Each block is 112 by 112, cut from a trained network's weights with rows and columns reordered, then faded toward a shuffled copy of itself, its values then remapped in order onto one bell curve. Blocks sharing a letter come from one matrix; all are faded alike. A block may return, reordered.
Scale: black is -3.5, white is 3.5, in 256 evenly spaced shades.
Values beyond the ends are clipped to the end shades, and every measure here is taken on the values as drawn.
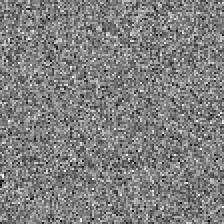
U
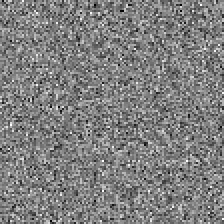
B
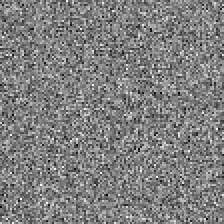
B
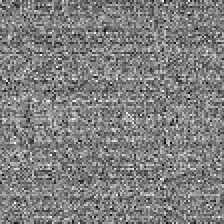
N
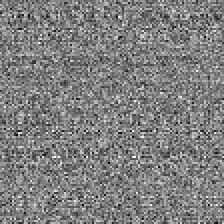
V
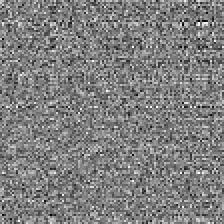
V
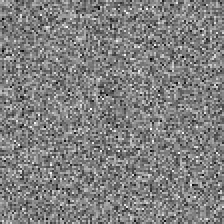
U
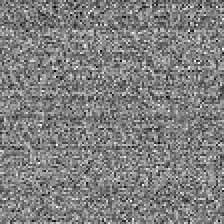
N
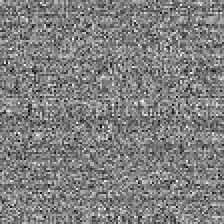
N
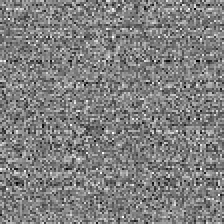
V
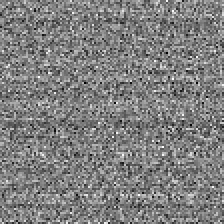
N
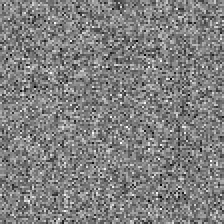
B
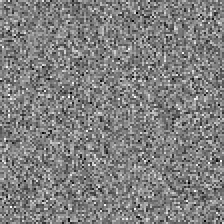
U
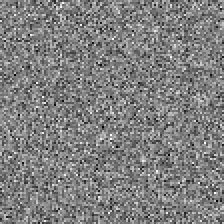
U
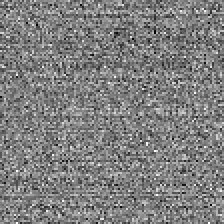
N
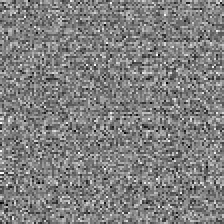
N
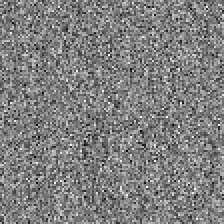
B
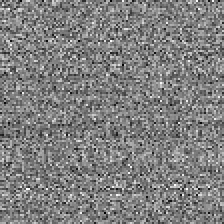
V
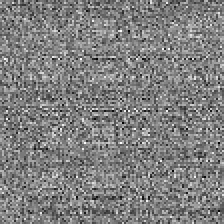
V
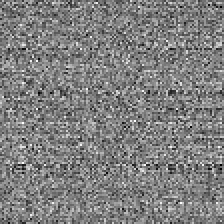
V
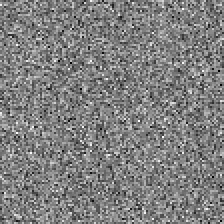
B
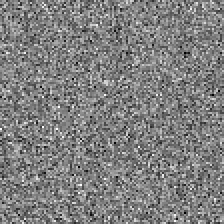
B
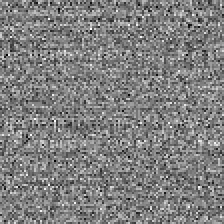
N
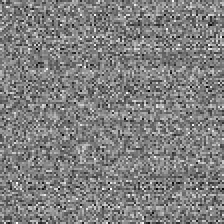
V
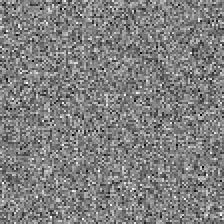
U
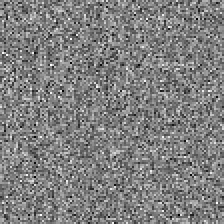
B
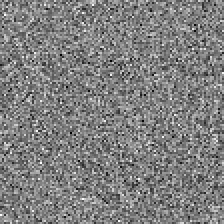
U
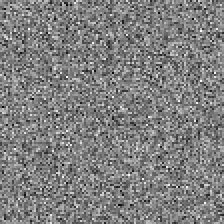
U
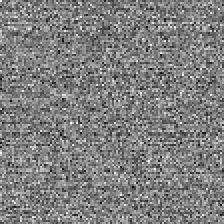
N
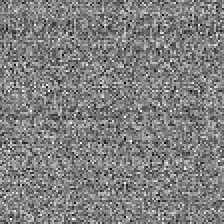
N
